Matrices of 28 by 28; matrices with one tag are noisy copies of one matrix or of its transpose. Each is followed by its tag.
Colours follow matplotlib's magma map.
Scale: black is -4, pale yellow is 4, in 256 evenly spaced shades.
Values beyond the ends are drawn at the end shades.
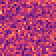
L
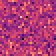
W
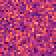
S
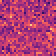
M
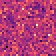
L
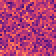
W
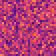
L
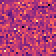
L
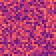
W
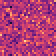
S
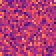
S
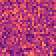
M
